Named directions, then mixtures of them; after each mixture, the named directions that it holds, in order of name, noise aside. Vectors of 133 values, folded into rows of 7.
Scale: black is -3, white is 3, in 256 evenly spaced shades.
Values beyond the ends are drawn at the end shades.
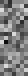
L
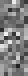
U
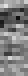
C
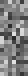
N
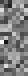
L.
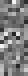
U.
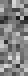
C, L, U.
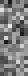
L, N.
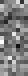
C, L, N.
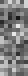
C, N.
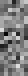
U.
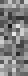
C, N.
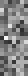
L, N, U.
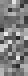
U.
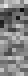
C.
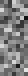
L, U.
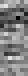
C.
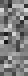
L.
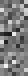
L, N.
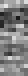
C.
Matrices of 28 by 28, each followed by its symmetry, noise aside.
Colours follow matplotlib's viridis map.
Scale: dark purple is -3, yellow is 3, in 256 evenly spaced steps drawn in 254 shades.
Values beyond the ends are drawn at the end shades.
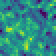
symmetric across the other diagonal.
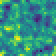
symmetric across the other diagonal.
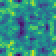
mirrored top to bottom.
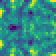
mirrored top to bottom.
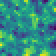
antisymmetric.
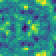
mirrored top to bottom.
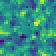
antisymmetric.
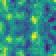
mirrored top to bottom.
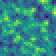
symmetric across the other diagonal.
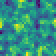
no symmetry.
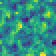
antisymmetric.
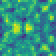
mirrored top to bottom.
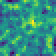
symmetric across the other diagonal.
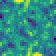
same after a half turn.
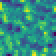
antisymmetric.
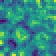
symmetric across the other diagonal.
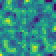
symmetric across the other diagonal.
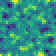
same after a half turn.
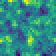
no symmetry.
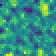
no symmetry.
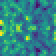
mirrored top to bottom.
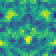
mirrored left to right.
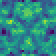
mirrored left to right.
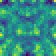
mirrored left to right.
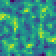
same after a half turn.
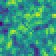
no symmetry.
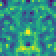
mirrored left to right.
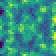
mirrored top to bottom.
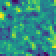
antisymmetric.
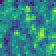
no symmetry.
